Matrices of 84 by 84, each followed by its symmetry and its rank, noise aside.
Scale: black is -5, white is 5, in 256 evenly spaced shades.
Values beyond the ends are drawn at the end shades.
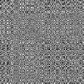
symmetric, rank three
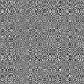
no symmetry, rank four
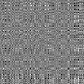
no symmetry, rank three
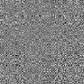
no symmetry, rank four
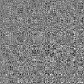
no symmetry, rank five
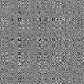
symmetric, rank three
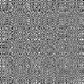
no symmetry, rank five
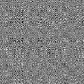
no symmetry, rank five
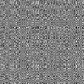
no symmetry, rank five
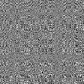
no symmetry, rank five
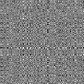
no symmetry, rank three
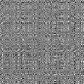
no symmetry, rank four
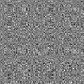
no symmetry, rank five
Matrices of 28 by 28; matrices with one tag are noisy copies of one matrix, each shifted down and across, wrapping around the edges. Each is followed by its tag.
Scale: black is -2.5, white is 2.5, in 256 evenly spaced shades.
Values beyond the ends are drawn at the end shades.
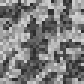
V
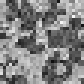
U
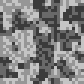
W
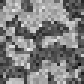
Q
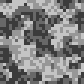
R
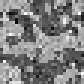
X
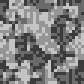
U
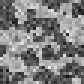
R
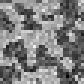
W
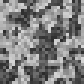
V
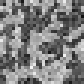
V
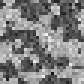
R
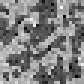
V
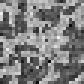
V
